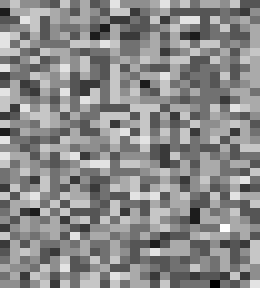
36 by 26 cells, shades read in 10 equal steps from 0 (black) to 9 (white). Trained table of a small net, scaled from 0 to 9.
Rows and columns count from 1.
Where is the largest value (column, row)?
23, 29
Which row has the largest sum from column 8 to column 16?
21
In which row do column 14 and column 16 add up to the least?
31
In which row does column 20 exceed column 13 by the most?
3
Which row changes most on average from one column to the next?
27
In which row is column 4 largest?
25
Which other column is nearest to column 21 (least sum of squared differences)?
11
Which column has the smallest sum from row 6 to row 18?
20
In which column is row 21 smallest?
17
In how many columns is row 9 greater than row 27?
14
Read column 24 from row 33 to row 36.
3 4 7 3
